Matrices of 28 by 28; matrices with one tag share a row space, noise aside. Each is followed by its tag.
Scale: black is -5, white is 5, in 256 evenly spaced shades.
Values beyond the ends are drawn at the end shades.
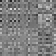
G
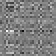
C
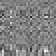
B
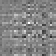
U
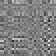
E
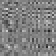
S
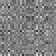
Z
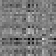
U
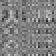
S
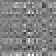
U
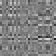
G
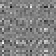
B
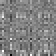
B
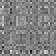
B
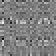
B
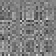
Z
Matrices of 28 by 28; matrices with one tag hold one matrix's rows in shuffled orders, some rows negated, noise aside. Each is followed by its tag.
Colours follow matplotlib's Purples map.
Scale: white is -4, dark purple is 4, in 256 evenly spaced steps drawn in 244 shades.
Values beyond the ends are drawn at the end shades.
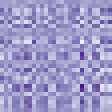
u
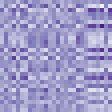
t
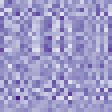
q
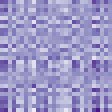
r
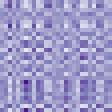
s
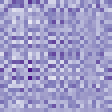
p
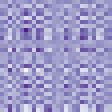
s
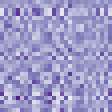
q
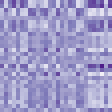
t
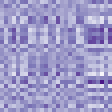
t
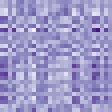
r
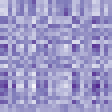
r
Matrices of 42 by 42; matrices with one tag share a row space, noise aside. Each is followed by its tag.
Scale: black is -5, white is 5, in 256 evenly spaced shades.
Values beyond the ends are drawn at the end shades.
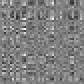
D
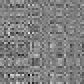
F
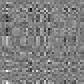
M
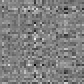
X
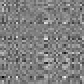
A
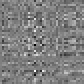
X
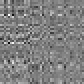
F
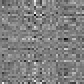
X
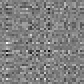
M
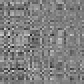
F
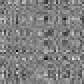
A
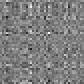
M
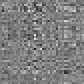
X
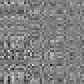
F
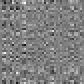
D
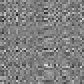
A
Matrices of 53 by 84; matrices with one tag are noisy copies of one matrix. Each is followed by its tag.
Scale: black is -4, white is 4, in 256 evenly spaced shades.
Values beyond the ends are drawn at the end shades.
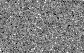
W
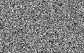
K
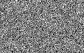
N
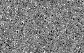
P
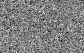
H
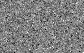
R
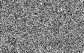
R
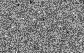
H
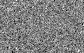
N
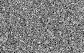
R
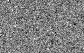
K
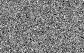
W
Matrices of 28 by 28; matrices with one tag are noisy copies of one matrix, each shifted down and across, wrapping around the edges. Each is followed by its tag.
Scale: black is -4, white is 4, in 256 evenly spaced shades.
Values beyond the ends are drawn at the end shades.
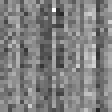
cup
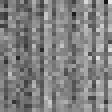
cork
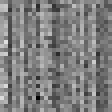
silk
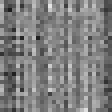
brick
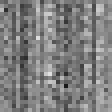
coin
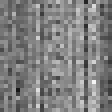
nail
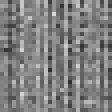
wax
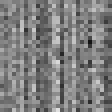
silk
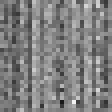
cork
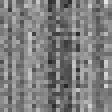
brick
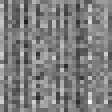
wax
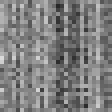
brick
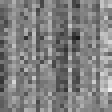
cup
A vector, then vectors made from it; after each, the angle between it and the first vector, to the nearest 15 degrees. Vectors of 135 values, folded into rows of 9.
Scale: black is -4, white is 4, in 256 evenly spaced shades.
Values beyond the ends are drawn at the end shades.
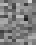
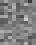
165 degrees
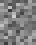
75 degrees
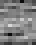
90 degrees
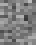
15 degrees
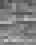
105 degrees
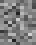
75 degrees
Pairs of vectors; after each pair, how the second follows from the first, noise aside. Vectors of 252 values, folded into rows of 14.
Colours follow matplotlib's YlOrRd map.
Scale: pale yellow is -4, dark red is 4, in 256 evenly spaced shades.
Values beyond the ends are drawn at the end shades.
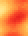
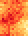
reversed.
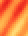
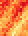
copied.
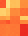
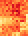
wrapped around.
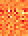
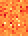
reversed, partly zeroed.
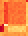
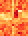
wrapped around.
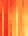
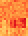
wrapped around, negated, partly zeroed.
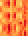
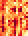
wrapped around, scaled up.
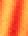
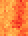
wrapped around, shrunk.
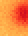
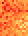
wrapped around, negated, partly zeroed.
